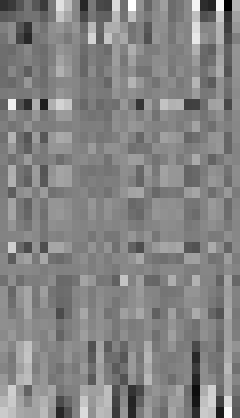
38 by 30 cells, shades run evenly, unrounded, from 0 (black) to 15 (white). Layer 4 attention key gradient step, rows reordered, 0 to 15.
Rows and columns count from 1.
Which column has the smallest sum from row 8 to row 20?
6
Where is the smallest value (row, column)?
1, 29
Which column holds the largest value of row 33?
4
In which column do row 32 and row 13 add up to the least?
25
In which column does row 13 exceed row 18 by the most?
2
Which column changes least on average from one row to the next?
10
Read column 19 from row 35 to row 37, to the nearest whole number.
11 8 9
